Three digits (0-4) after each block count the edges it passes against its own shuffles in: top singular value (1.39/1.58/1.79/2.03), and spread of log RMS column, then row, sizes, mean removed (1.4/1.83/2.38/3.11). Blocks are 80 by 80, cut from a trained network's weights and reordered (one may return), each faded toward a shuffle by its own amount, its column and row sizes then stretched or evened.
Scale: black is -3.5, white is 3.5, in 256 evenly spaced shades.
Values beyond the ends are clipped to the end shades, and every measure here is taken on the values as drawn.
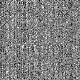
3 1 2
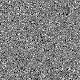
0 0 2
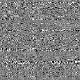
3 1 4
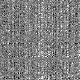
4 2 3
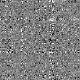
1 3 3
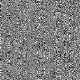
1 3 0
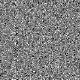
0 2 1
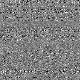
0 0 4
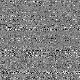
0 1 4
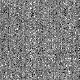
1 2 1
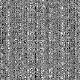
4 3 3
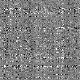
1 2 4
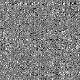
0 1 3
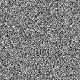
2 0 0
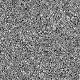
0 0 0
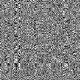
4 3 1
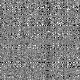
2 1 4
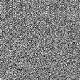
2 1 0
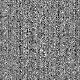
2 2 0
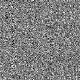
1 2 0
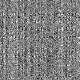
4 0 3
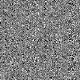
1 3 1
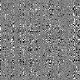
1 4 3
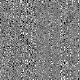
0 4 1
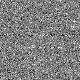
0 0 2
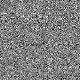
2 0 3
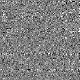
1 2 3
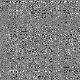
0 3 4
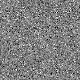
0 1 1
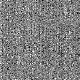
2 1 2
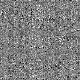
0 1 2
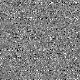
0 1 3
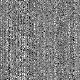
3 3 0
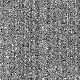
2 0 0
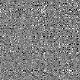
1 3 3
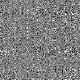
1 3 3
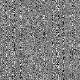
1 4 0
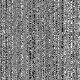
4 4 1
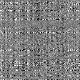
4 0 4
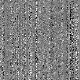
2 4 1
